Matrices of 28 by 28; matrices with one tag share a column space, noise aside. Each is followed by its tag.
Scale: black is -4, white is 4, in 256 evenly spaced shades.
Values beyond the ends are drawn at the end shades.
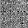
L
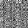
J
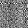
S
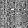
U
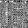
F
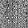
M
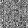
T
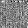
F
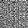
J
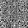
T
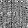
F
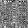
F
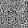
L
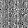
U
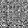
T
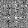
M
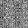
M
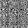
U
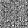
T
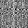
U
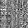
U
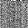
J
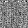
F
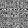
U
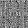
F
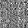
S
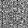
L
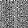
J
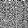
J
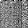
J
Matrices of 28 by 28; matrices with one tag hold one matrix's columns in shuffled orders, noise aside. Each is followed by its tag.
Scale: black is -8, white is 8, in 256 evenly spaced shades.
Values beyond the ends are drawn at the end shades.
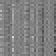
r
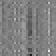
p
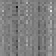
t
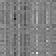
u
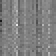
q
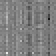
u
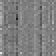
u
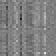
u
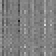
q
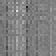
t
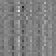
t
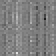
u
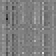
u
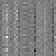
r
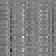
r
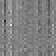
q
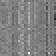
u
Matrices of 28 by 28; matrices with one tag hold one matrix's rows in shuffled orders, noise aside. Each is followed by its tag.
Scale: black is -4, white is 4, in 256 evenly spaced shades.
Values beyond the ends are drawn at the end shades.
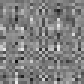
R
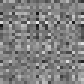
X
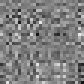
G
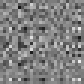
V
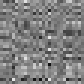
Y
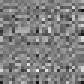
X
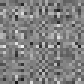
R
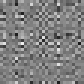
R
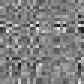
G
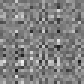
R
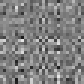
R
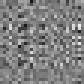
V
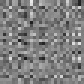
V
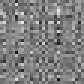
R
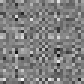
R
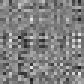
V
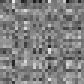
Y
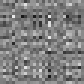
Y
